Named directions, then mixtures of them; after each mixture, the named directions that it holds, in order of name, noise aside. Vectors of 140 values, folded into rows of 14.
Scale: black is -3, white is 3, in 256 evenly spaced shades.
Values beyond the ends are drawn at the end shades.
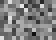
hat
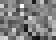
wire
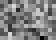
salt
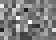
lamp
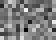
hat, lamp.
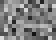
hat, salt.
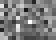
lamp, wire.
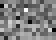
hat, lamp, wire.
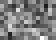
salt.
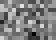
hat, lamp, wire.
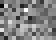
hat, lamp, wire.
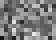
hat, salt.
